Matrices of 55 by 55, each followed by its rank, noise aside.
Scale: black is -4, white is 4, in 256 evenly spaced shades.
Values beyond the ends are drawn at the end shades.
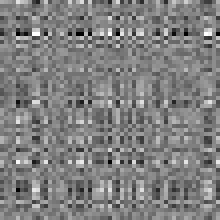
one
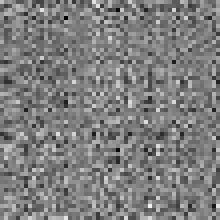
five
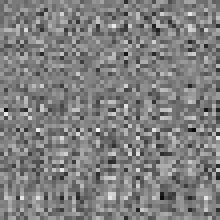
five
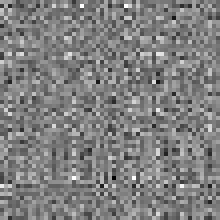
five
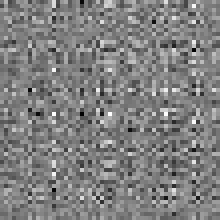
three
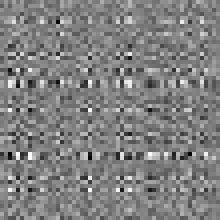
two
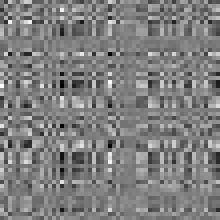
two
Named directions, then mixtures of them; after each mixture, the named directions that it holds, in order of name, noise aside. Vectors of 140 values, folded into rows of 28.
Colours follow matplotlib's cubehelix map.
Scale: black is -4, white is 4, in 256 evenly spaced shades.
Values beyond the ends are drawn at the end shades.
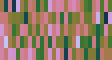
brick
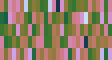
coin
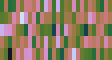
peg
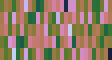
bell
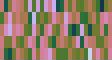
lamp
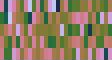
coin, lamp.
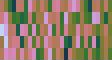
brick, coin.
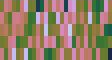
bell.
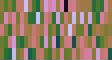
bell.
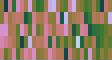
bell, brick, lamp.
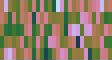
lamp.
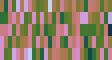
brick, coin, peg.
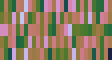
bell, peg.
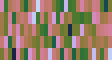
bell, lamp.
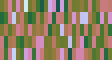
bell, coin.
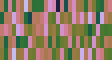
bell, coin, lamp.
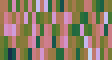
brick, coin, lamp.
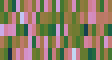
peg.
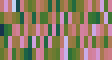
brick, peg.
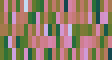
bell, brick.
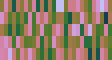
brick, lamp.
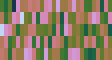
brick, peg.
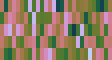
lamp.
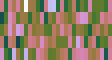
bell, coin, lamp.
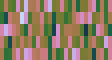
coin, peg.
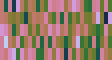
brick.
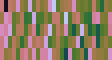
brick, lamp.
